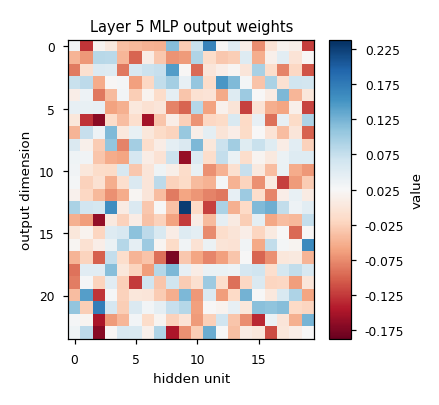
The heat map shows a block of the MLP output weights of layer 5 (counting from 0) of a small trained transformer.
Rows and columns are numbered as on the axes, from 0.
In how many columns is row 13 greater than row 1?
14
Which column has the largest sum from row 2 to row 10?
13
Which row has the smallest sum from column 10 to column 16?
17
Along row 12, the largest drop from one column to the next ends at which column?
15
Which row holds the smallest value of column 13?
19
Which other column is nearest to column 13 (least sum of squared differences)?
18
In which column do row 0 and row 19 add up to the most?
11
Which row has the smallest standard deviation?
10
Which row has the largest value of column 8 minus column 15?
0
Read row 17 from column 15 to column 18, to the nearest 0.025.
-0.1 -0.075 0 0
